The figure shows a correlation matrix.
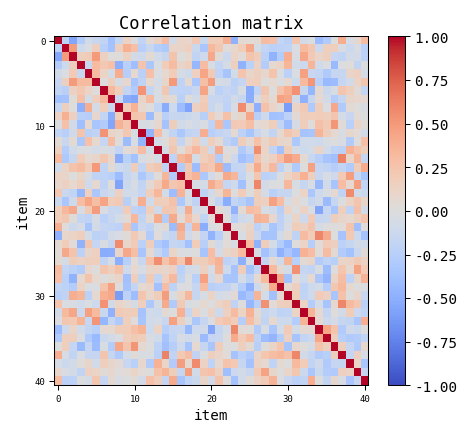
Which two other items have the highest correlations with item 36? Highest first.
10, 8
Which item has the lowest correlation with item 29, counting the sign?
25
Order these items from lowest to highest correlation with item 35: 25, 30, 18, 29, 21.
29, 21, 18, 30, 25
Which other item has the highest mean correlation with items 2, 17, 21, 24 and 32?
1
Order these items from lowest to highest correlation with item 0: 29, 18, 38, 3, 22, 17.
3, 29, 38, 17, 18, 22
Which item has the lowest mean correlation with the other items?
35
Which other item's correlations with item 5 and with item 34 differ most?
20
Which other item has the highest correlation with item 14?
37
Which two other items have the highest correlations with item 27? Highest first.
31, 39
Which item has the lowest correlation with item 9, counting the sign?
7
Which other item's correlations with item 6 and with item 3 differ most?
33
